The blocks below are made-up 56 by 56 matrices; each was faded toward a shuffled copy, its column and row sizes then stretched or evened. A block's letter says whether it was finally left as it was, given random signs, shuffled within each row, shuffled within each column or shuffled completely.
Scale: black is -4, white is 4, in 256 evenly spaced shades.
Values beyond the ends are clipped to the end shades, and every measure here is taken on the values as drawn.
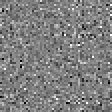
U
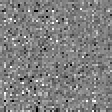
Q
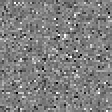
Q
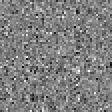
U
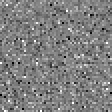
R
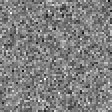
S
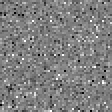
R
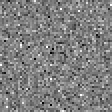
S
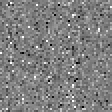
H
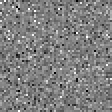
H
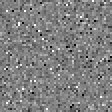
S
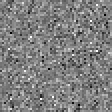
H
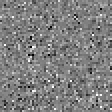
Q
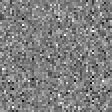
H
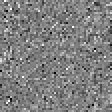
H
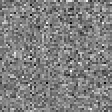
U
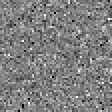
H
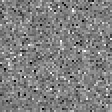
S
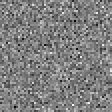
S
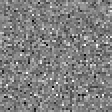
R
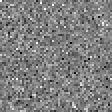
S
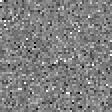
S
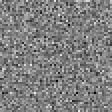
R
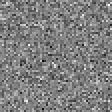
R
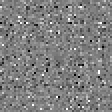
U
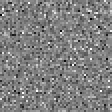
R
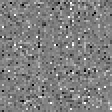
Q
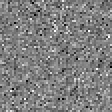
S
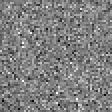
S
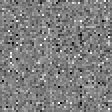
Q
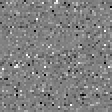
R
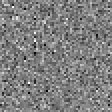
H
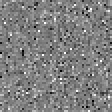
H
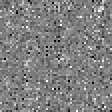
Q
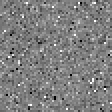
S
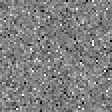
S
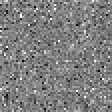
H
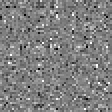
U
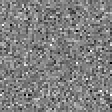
R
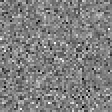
U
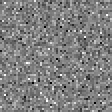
S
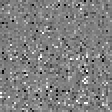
Q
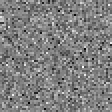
S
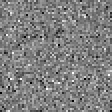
R
